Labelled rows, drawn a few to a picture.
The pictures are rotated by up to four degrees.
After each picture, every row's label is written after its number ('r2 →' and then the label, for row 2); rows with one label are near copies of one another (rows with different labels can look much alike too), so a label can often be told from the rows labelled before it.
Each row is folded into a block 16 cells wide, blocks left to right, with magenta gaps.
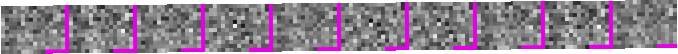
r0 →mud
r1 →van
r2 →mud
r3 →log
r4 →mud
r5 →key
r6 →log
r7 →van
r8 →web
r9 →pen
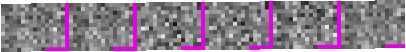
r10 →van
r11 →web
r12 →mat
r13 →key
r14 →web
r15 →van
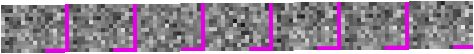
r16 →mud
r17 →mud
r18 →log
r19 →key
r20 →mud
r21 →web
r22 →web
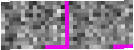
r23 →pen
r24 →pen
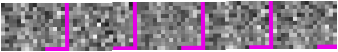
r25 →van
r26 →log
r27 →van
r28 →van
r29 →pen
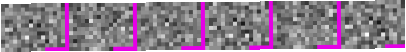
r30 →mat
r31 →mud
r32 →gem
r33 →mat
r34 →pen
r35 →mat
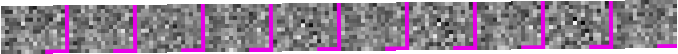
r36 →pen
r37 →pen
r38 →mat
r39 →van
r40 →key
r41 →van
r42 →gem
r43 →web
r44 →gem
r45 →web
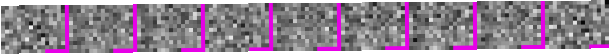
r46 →gem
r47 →web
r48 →van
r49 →mat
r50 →web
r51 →pen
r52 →mud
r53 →mud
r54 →log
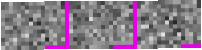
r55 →key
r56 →mud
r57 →mat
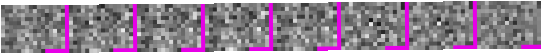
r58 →van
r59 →web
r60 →van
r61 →van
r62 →web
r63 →key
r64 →gem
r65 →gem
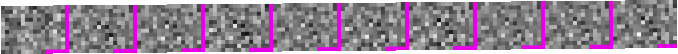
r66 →web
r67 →gem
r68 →log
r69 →gem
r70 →log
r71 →mat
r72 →gem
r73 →key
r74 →key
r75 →log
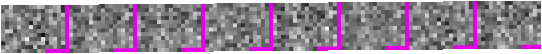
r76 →log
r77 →pen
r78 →web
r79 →mat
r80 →van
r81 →van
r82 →log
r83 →pen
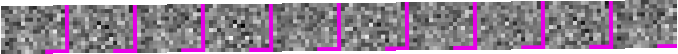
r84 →pen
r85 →key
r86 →pen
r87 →mat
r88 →pen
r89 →mat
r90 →mud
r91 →gem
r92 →gem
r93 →mud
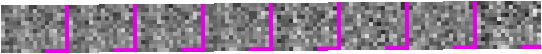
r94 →web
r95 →web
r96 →pen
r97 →van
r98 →mud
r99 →key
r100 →log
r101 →pen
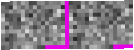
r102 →mud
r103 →mud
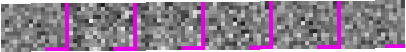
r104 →gem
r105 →pen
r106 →van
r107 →log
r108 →gem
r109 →mat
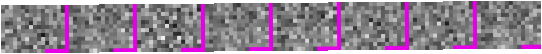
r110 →gem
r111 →van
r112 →log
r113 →web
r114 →pen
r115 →mat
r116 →log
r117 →mud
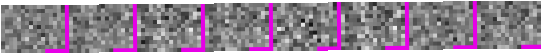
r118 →key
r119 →web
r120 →mud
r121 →pen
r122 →gem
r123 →van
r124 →log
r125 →web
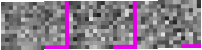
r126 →mud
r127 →mud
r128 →log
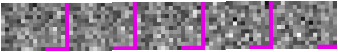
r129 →pen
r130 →van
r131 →van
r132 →key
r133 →mat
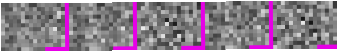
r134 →pen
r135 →van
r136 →mat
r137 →van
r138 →log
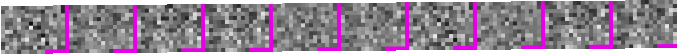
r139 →key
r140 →mud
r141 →pen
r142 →web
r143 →log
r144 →van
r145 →log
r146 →gem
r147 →web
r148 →van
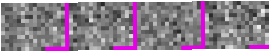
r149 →van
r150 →web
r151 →key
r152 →van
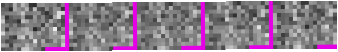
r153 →van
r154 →pen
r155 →van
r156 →web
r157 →van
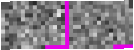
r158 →pen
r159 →key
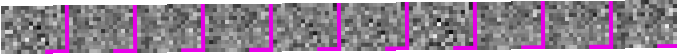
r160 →mat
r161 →van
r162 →van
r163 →mud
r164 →gem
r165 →gem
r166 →gem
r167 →pen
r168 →pen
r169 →van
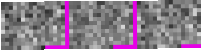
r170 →mud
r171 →van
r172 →web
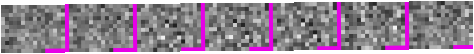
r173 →mud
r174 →pen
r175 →mat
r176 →key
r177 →log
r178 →van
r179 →web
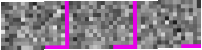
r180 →pen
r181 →mud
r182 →gem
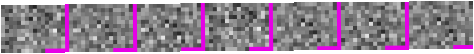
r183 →van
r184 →mat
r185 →mat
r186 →web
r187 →gem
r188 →log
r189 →gem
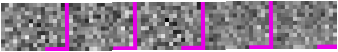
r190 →mat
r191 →van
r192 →key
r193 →web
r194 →pen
